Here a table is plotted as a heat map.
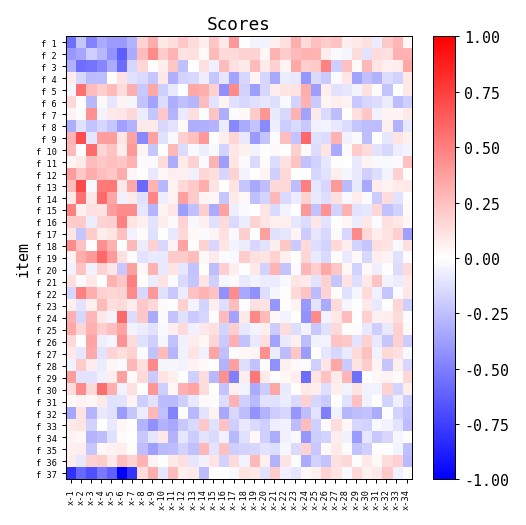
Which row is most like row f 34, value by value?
f 4
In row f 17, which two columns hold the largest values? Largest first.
x-29, x-20
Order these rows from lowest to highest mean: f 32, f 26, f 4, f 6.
f 32, f 4, f 6, f 26
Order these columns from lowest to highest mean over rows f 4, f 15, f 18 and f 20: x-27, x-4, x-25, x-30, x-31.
x-30, x-25, x-31, x-27, x-4
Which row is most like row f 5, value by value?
f 22
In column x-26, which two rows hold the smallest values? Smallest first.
f 32, f 23
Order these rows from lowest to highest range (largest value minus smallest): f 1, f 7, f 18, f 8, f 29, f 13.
f 8, f 18, f 7, f 1, f 29, f 13
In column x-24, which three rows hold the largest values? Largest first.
f 9, f 13, f 15
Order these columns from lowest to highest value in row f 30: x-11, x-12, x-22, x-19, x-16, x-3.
x-19, x-16, x-22, x-11, x-3, x-12
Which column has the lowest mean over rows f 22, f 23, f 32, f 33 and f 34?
x-11
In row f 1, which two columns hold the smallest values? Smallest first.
x-1, x-3
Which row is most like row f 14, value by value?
f 30
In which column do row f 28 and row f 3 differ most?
x-2
